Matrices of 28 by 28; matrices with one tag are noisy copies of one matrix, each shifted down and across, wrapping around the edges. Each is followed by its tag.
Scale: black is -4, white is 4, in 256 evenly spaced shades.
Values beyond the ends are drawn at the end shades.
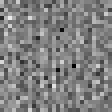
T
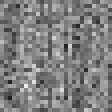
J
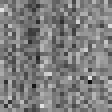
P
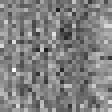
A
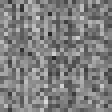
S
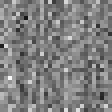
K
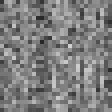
J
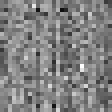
J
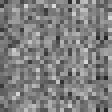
S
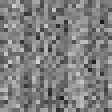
K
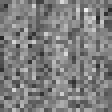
J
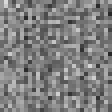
S
